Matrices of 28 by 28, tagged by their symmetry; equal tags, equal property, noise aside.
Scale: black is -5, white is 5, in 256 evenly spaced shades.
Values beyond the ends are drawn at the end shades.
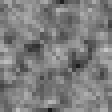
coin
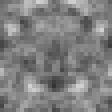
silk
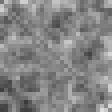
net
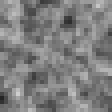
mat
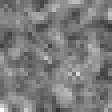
mat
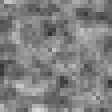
mat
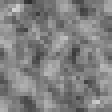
coin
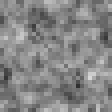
coin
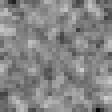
coin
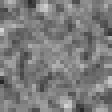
coin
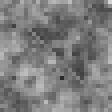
net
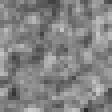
mat
